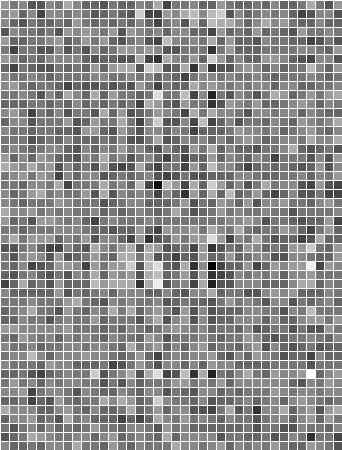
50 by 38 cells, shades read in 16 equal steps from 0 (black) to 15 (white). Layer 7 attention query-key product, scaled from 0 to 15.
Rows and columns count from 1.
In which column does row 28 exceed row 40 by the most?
35
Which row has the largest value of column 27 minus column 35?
26
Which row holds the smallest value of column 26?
27
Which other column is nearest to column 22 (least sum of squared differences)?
16
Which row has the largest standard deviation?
30
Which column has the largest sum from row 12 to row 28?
24
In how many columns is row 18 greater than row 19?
15
